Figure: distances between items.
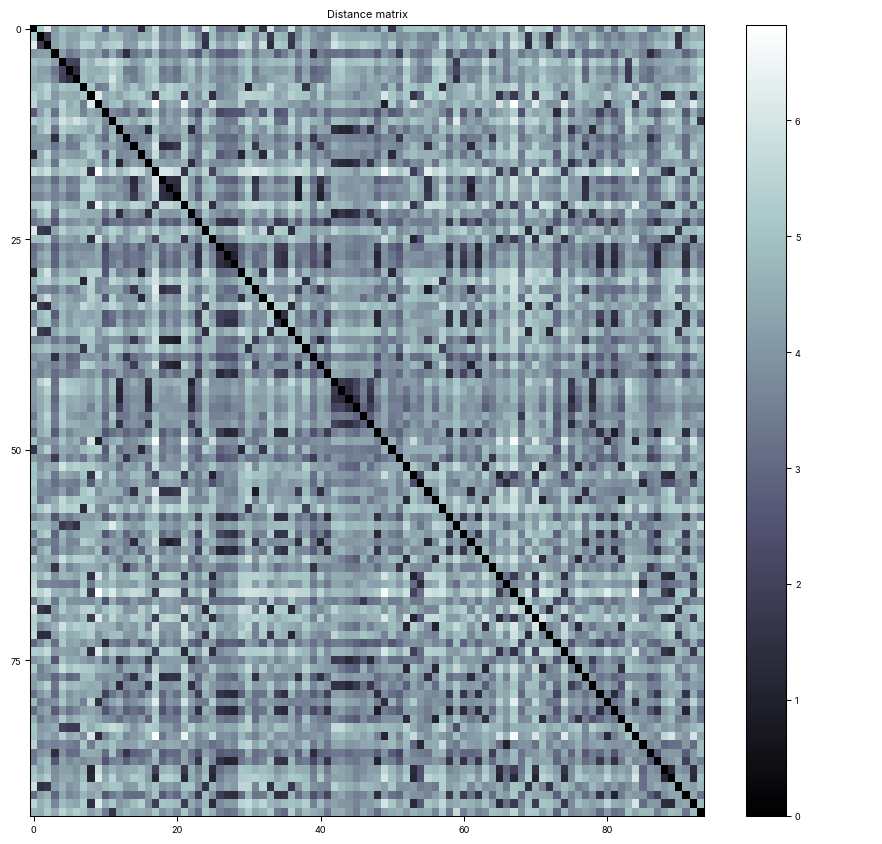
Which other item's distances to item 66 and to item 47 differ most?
85
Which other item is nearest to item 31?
55
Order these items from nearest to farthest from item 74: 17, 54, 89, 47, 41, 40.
89, 17, 54, 41, 47, 40
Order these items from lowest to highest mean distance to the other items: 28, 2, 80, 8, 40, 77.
28, 77, 40, 80, 8, 2
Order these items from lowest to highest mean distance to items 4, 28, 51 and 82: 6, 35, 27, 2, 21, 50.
27, 35, 6, 50, 2, 21
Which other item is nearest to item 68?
46
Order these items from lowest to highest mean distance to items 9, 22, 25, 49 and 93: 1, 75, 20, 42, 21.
75, 42, 20, 1, 21
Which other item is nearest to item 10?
73
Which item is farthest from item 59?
11
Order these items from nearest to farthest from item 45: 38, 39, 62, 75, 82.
75, 82, 39, 62, 38
